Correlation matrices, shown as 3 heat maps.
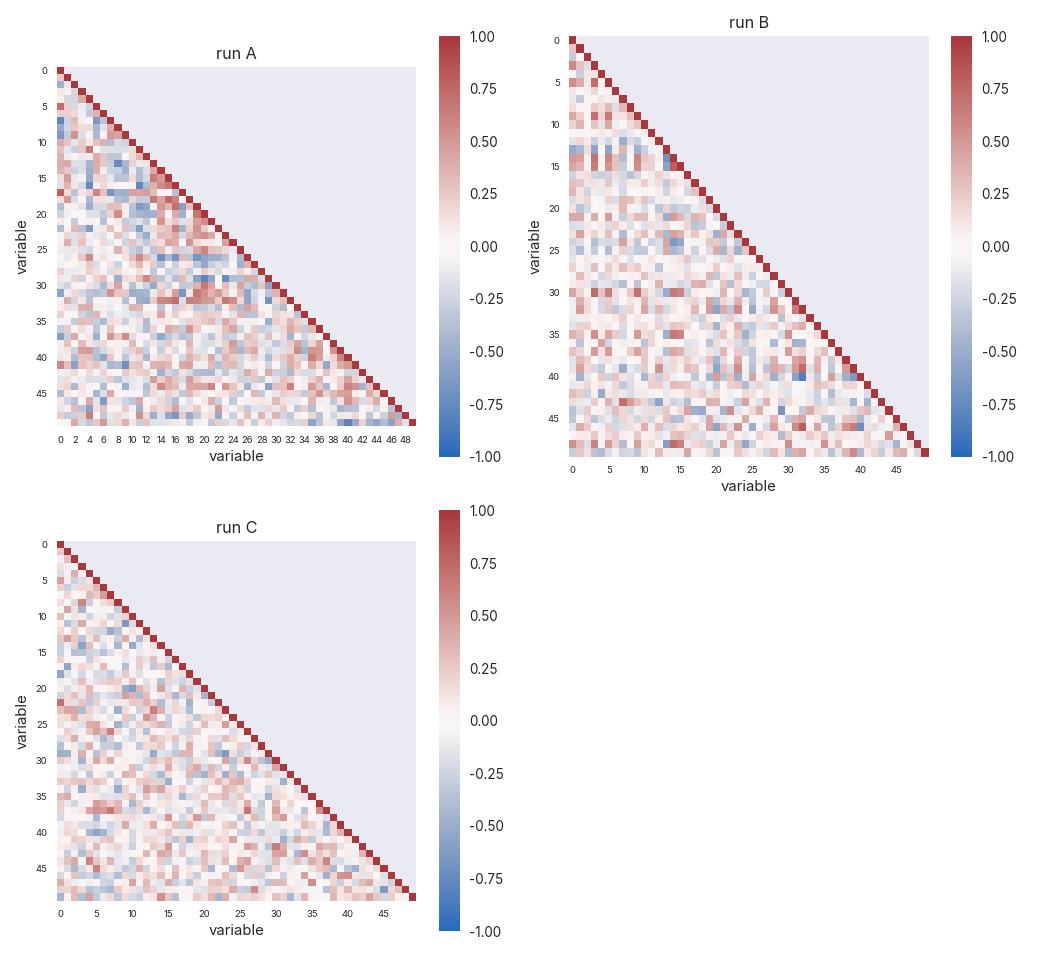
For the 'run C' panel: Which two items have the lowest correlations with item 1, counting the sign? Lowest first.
17, 29
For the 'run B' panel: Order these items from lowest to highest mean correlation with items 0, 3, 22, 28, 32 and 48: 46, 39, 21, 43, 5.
43, 39, 46, 21, 5
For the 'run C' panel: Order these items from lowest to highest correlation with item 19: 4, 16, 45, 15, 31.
16, 45, 4, 15, 31
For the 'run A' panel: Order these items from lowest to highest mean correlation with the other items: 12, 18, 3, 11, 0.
12, 11, 0, 3, 18
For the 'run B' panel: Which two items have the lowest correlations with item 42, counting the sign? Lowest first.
4, 36
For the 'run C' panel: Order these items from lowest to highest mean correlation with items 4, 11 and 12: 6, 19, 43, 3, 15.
15, 19, 6, 3, 43
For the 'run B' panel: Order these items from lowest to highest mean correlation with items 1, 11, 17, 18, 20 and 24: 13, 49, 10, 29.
13, 49, 10, 29
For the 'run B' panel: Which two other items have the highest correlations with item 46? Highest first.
32, 39
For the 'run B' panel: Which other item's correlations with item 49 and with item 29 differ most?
44
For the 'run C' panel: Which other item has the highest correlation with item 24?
12
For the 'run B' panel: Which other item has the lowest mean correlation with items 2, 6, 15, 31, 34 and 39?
20
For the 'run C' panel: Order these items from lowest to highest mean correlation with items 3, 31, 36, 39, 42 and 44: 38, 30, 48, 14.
14, 48, 38, 30
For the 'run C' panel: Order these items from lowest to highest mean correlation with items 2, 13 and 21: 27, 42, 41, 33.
42, 41, 33, 27
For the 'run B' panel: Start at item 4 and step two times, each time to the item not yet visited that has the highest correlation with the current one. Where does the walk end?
40
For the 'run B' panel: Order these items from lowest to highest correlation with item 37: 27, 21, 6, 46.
6, 27, 46, 21
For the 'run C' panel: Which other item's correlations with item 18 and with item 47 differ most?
0
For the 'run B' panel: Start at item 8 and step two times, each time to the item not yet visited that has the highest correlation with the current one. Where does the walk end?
7
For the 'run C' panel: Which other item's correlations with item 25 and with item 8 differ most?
23
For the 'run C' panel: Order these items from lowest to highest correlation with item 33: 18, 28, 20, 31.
31, 18, 20, 28
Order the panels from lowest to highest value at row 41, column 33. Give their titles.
run B, run A, run C
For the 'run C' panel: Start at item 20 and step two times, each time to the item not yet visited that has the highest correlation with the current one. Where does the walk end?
49
